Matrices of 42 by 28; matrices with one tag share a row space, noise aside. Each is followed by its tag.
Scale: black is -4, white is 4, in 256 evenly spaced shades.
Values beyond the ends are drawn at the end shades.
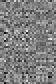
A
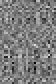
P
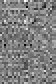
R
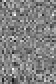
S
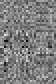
A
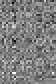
S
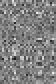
S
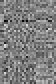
A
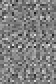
P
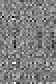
S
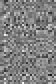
A
